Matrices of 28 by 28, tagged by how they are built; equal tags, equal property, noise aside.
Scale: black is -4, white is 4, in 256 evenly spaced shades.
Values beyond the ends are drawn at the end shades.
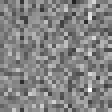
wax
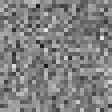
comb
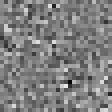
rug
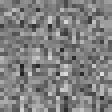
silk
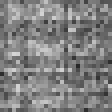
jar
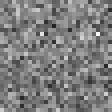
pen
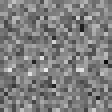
pen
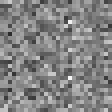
wax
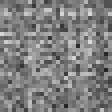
jar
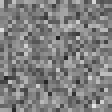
comb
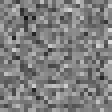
wax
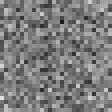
wax
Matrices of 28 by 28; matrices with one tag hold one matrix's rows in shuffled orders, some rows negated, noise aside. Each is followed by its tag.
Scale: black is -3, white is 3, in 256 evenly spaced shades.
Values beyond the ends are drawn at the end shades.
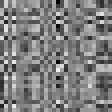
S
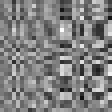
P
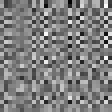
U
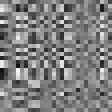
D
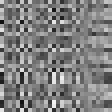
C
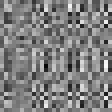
U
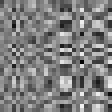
P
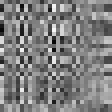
C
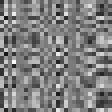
S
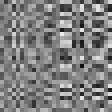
P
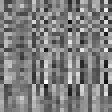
U
